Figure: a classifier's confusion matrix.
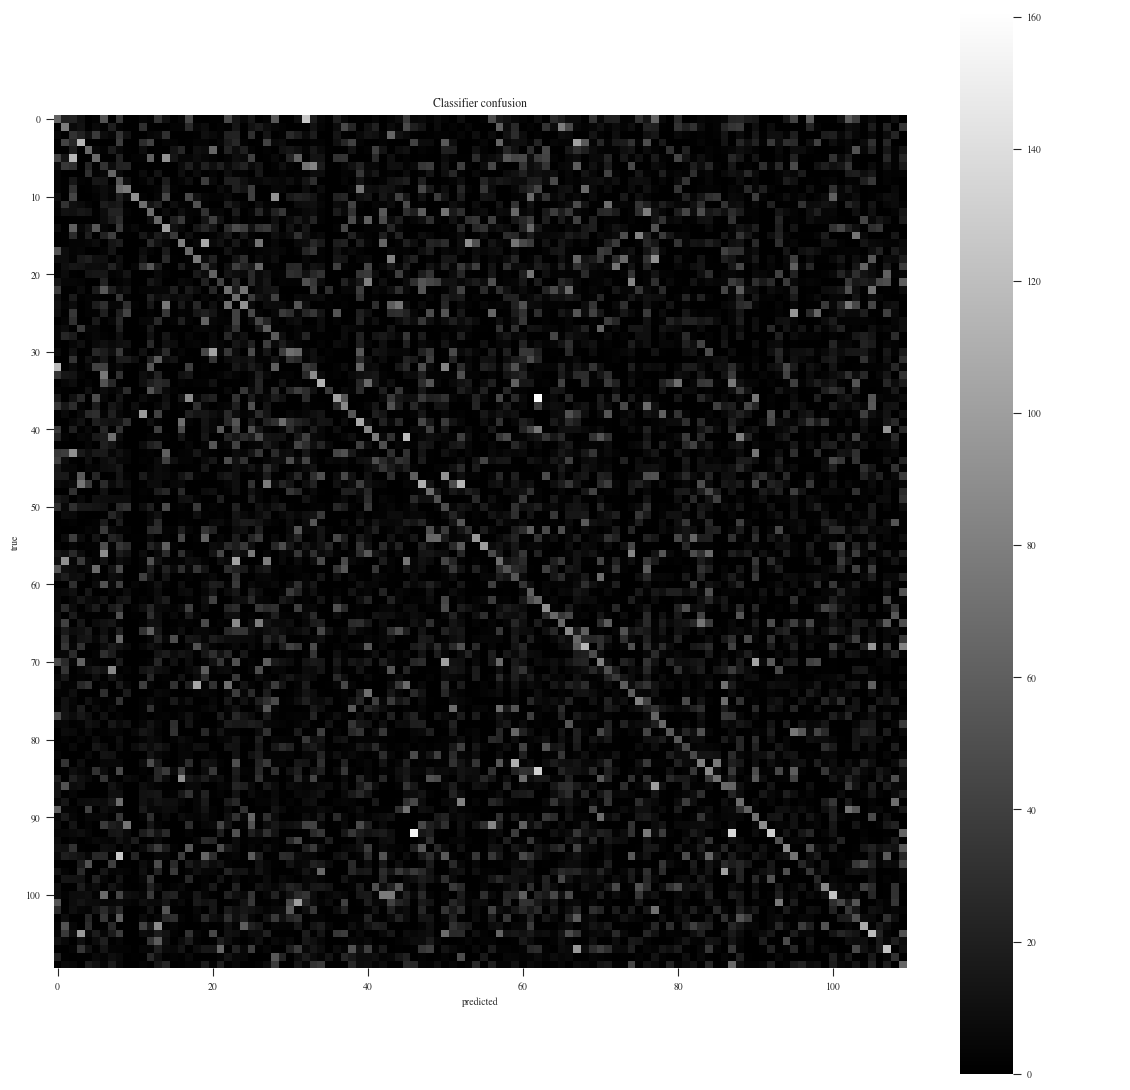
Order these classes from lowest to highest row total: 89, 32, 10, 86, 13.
89, 86, 13, 10, 32
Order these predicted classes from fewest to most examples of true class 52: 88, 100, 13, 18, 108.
18, 100, 13, 88, 108
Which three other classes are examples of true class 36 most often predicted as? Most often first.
62, 17, 90
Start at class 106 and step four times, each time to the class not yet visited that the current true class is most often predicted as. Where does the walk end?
67
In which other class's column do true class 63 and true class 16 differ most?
19
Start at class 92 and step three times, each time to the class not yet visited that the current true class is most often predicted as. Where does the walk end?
14
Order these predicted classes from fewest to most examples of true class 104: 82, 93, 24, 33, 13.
33, 93, 82, 24, 13
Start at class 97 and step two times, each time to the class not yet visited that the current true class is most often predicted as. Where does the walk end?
77
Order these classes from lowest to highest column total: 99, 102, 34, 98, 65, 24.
98, 99, 24, 102, 34, 65
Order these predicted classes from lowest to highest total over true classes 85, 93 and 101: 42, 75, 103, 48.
75, 42, 103, 48
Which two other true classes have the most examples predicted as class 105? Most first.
68, 22
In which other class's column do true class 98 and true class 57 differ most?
23
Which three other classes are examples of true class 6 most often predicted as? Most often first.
33, 32, 67
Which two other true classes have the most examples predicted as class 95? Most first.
25, 79
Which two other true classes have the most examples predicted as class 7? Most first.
71, 41
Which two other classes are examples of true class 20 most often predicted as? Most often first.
61, 107
